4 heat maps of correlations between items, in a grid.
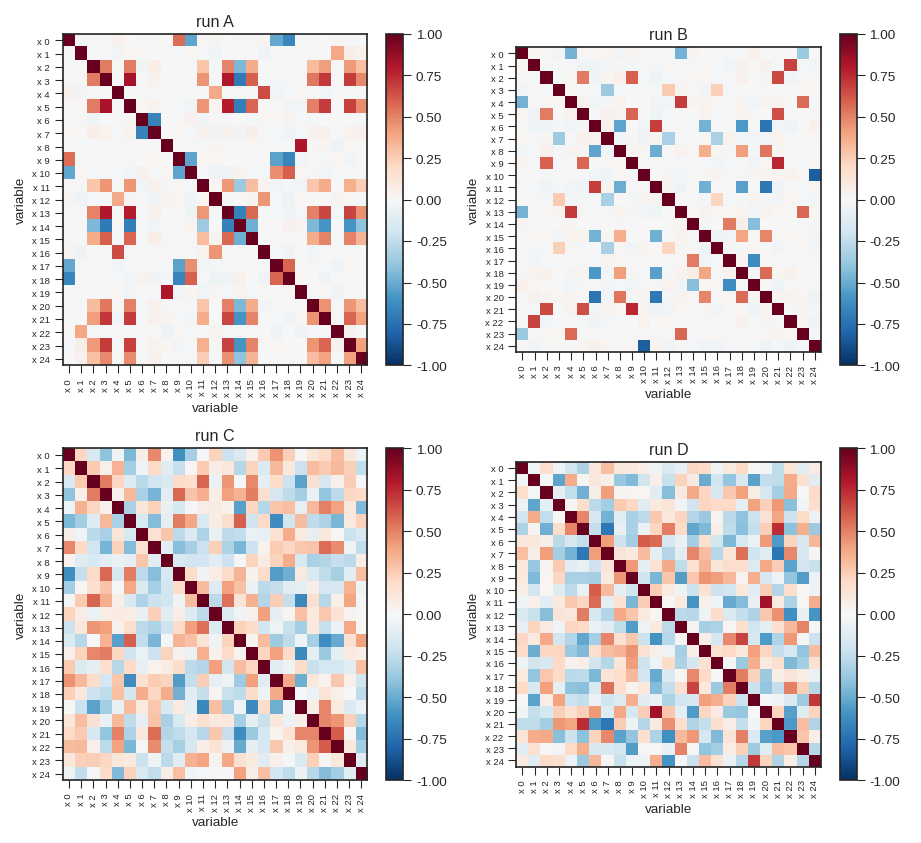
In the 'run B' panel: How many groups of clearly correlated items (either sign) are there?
7
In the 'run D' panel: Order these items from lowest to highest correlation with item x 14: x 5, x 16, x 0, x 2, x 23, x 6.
x 5, x 6, x 16, x 23, x 0, x 2
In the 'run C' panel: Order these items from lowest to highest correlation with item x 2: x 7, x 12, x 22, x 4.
x 7, x 12, x 22, x 4
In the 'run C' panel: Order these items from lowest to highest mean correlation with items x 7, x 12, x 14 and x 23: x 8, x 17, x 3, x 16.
x 8, x 17, x 3, x 16
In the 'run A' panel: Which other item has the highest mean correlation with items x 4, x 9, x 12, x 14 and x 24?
x 16
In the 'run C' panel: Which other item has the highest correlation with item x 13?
x 11
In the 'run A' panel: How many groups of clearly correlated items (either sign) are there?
6
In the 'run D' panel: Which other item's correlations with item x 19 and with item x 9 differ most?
x 24
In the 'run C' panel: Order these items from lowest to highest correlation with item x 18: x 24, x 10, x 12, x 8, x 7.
x 24, x 10, x 12, x 7, x 8
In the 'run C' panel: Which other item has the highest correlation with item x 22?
x 21
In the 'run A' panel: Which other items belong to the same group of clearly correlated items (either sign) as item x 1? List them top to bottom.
x 22
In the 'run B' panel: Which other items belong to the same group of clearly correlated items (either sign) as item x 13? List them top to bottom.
x 0, x 4, x 23
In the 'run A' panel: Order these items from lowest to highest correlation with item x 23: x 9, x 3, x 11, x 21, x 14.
x 14, x 9, x 11, x 21, x 3
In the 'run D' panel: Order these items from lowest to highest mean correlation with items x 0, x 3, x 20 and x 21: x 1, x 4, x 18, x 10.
x 1, x 18, x 10, x 4
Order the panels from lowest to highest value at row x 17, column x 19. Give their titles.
run B, run C, run A, run D
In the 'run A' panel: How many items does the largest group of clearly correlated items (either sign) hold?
11
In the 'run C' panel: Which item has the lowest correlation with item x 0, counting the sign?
x 9
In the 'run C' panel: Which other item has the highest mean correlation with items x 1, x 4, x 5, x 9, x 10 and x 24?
x 3
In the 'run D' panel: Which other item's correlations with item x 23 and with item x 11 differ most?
x 20
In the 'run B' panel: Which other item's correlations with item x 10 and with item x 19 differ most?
x 24
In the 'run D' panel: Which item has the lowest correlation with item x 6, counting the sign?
x 21
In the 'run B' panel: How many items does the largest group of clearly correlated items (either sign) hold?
6
